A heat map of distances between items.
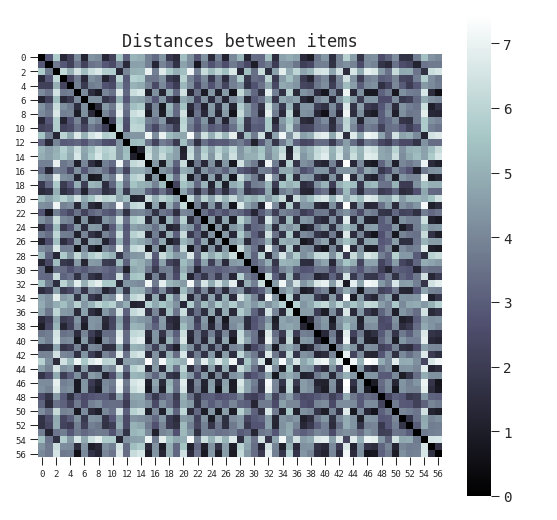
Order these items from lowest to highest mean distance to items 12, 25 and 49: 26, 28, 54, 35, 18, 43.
26, 18, 28, 54, 35, 43
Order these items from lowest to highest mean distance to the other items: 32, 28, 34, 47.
47, 34, 28, 32
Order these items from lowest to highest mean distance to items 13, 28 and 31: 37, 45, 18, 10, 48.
48, 37, 45, 10, 18
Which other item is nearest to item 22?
1
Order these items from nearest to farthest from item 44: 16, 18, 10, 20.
10, 16, 18, 20
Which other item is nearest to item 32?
43
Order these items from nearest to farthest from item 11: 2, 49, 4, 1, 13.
2, 49, 1, 13, 4
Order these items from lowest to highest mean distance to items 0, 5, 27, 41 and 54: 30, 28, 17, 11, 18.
30, 17, 18, 28, 11
